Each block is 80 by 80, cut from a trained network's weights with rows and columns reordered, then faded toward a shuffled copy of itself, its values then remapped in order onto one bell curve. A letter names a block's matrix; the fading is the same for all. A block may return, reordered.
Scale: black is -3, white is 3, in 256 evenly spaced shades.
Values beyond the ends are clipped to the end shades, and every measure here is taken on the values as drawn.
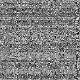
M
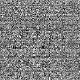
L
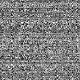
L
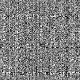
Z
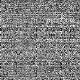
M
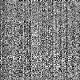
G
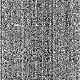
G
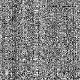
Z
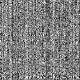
G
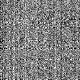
Z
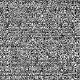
L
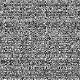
M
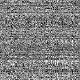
M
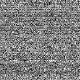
L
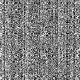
G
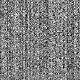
G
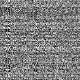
M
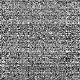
M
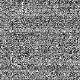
L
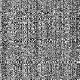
G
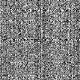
Z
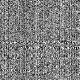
G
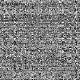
M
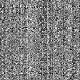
G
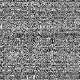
M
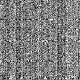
G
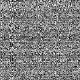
L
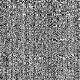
Z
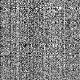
Z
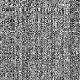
G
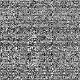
M
